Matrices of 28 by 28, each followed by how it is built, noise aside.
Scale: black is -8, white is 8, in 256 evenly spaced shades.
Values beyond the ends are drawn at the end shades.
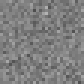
noise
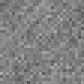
Hankel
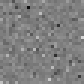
sparse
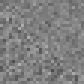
lower triangular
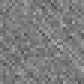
Toeplitz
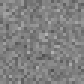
noise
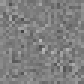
banded
